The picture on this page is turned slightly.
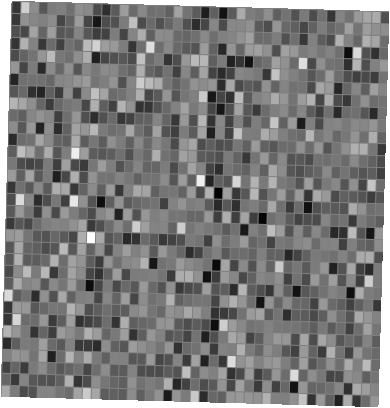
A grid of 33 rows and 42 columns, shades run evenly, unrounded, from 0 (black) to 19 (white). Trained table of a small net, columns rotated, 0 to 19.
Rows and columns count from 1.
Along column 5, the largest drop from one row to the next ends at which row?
24
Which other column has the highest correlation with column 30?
22
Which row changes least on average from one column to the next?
26
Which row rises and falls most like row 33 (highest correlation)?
8
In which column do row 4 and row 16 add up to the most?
16
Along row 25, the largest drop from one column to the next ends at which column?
2
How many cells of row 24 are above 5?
36
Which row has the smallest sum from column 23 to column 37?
17
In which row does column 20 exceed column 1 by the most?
19
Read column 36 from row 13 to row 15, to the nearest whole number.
8 10 9
